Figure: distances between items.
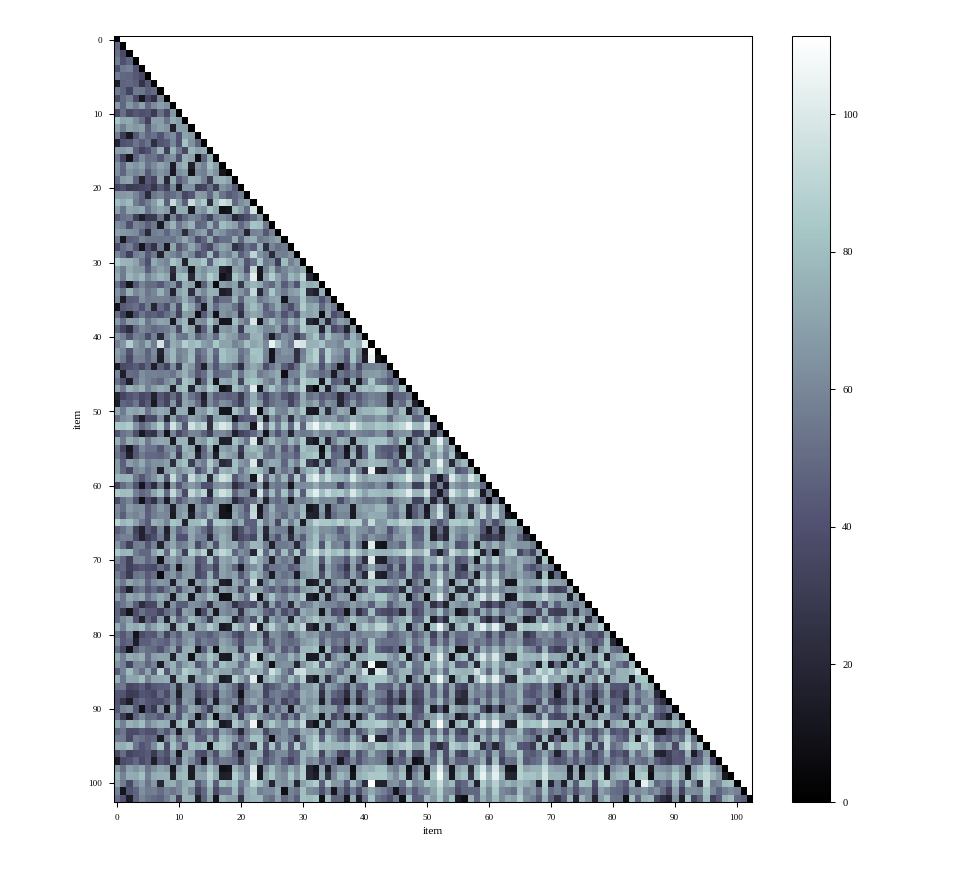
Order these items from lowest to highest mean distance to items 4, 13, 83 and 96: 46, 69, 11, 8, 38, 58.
8, 46, 38, 58, 11, 69
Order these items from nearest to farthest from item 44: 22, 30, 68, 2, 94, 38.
2, 94, 68, 38, 22, 30
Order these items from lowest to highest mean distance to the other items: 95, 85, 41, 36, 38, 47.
36, 38, 47, 95, 85, 41
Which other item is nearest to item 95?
15
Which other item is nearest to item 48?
97
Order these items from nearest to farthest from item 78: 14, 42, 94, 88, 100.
88, 14, 94, 42, 100
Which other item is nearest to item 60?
62
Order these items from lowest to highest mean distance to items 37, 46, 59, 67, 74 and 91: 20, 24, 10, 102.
102, 20, 10, 24
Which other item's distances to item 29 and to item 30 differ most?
65
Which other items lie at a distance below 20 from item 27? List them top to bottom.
1, 35, 45, 101
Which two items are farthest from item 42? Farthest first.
41, 85
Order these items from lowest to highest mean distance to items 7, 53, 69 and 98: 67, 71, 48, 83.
67, 48, 71, 83
